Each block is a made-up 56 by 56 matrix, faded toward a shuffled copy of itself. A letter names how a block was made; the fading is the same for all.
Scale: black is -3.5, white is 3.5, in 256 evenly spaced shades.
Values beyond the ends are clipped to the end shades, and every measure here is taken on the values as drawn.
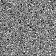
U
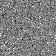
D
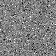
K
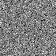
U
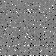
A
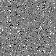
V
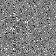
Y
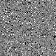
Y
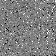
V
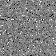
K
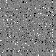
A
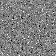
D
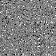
Y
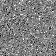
D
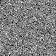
U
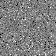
K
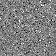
D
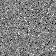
D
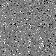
V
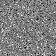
D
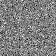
U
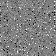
V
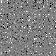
A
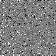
A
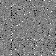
Y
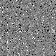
V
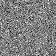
U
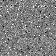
K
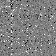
A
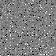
A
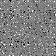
A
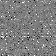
A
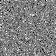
D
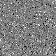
K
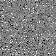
V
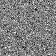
U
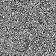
U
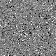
K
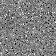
K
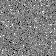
K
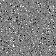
V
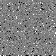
A
